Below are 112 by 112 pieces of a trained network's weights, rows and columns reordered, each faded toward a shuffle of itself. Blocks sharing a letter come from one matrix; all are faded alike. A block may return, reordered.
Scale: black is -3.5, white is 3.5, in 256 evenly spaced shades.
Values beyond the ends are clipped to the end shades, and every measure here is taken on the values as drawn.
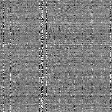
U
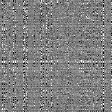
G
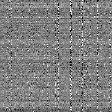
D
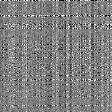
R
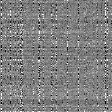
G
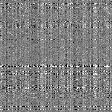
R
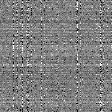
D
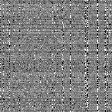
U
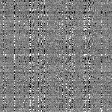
G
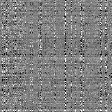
G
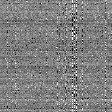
U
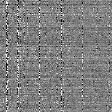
U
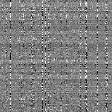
G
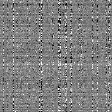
G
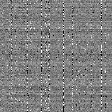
U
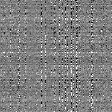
G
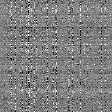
G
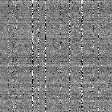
U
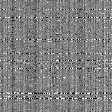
R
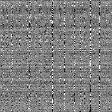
D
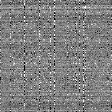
D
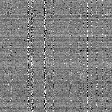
U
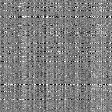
R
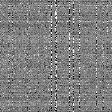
U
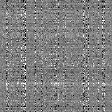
G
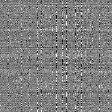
U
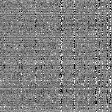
D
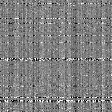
R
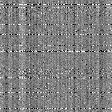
R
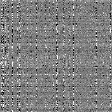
G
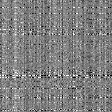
R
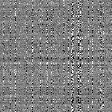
G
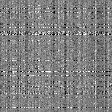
R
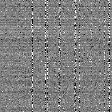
U
